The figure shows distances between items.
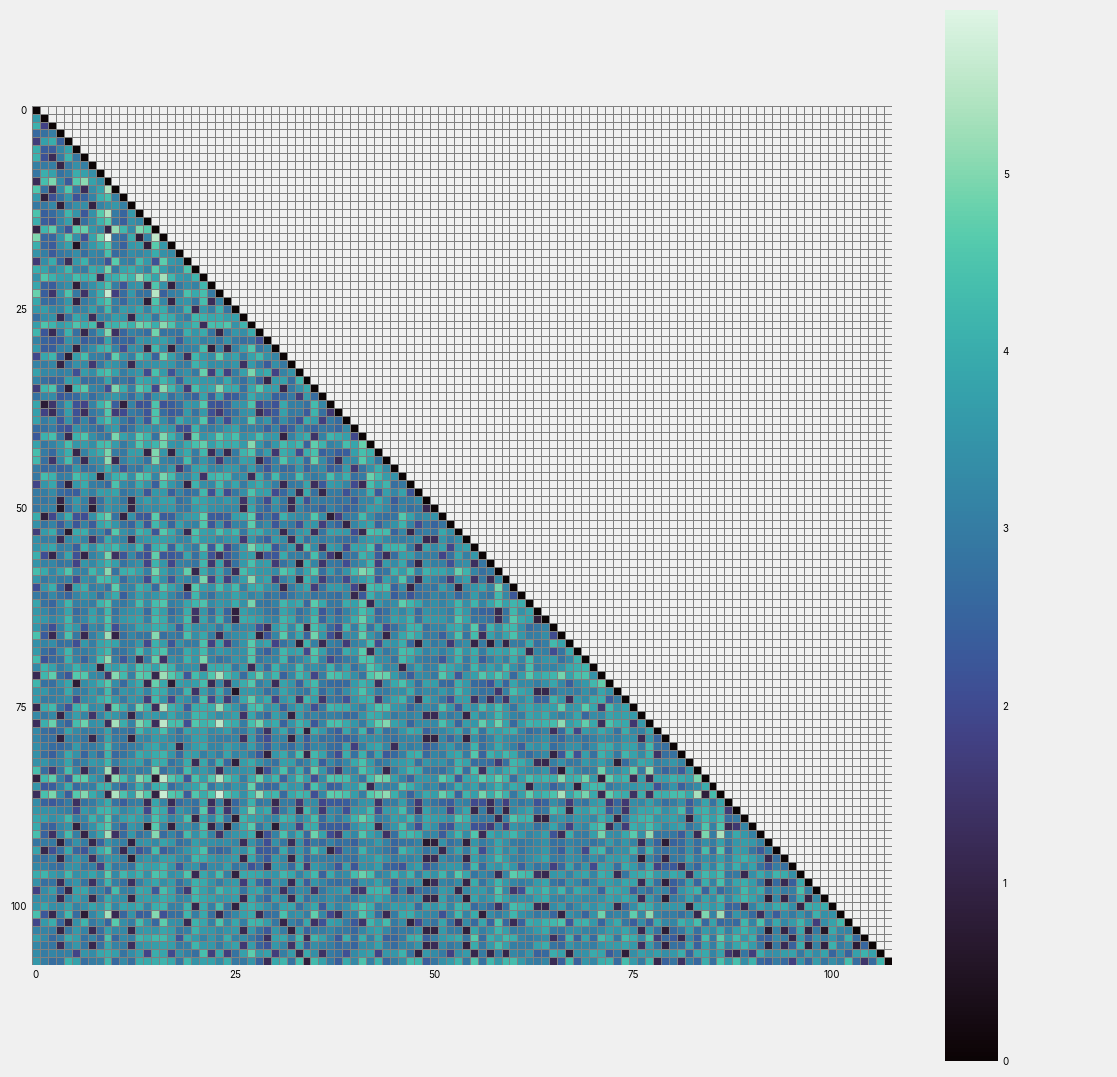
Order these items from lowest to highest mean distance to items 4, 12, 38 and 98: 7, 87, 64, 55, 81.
7, 87, 81, 55, 64
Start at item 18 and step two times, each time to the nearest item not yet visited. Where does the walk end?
45
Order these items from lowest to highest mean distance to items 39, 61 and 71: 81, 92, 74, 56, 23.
92, 74, 56, 81, 23
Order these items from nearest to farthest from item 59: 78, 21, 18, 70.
18, 78, 70, 21
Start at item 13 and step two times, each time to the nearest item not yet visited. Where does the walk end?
69
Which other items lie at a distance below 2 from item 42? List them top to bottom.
62, 68, 85
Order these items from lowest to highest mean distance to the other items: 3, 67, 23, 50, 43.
3, 50, 67, 43, 23
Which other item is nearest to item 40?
61
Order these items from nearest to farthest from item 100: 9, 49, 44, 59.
59, 44, 49, 9
